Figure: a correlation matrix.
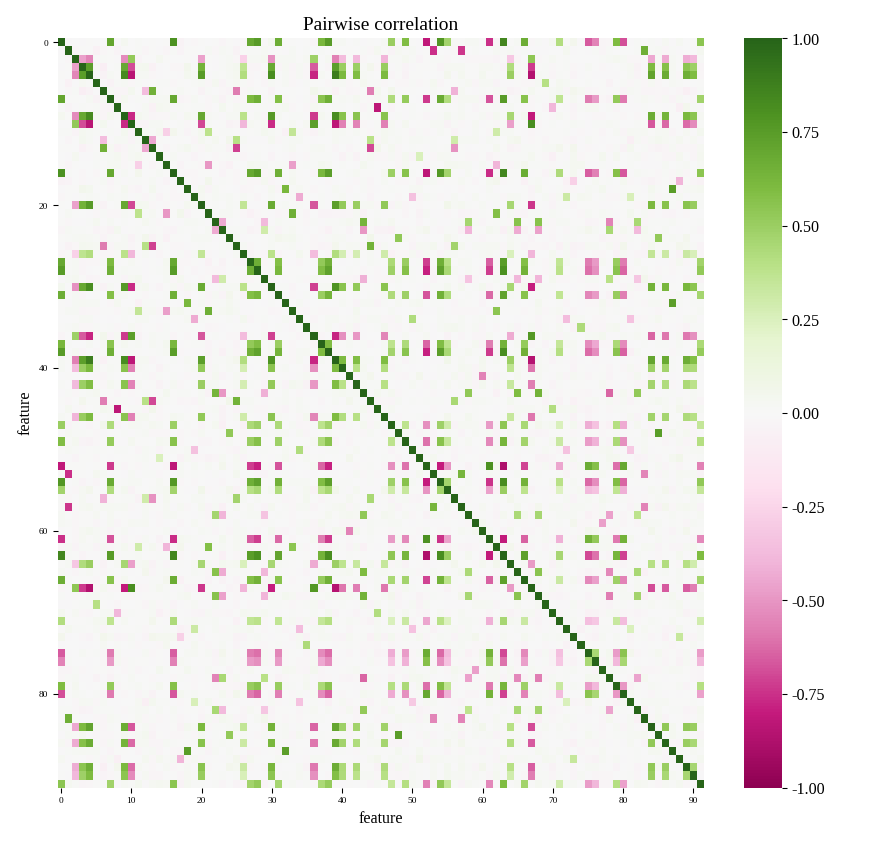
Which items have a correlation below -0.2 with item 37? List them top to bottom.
52, 61, 75, 76, 80
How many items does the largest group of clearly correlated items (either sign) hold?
22
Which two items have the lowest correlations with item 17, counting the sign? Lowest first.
88, 73
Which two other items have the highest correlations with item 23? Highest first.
78, 29
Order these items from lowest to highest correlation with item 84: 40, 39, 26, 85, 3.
85, 26, 40, 3, 39
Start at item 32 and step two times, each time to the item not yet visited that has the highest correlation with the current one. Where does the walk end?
18
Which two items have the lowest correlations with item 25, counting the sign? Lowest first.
13, 6
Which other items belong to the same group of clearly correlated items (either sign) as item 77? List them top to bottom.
59
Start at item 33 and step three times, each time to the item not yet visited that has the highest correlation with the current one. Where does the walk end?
11
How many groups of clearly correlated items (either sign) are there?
16
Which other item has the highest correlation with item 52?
61
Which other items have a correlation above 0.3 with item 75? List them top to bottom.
52, 61, 76, 80
